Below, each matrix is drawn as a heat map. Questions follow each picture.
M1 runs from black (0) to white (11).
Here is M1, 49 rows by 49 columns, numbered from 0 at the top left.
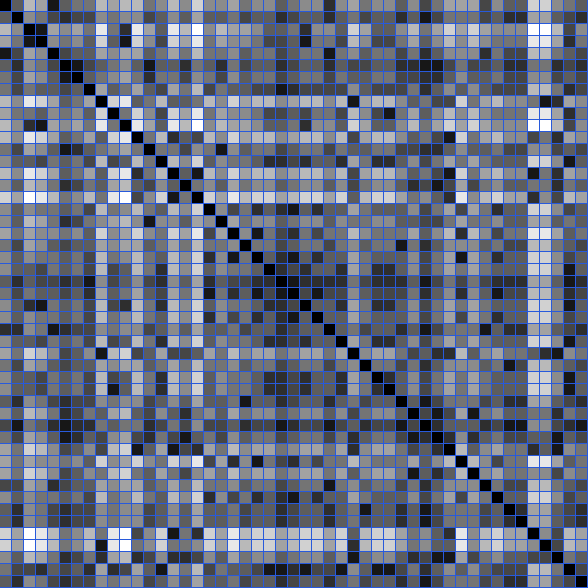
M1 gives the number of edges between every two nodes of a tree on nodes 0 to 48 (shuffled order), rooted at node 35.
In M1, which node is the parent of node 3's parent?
47
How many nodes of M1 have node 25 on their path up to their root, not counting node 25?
3
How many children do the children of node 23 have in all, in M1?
10
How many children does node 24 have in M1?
4
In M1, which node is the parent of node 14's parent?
46
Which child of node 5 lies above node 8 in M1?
36
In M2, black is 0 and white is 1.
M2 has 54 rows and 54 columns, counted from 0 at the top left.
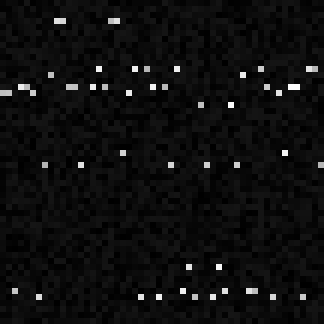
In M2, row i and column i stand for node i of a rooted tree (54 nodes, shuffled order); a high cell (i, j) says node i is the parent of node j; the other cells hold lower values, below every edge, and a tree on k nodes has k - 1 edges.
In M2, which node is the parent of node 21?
15
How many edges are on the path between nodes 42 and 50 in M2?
4
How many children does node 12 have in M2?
2
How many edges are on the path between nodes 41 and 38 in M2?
4
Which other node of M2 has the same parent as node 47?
20
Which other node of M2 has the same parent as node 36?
31
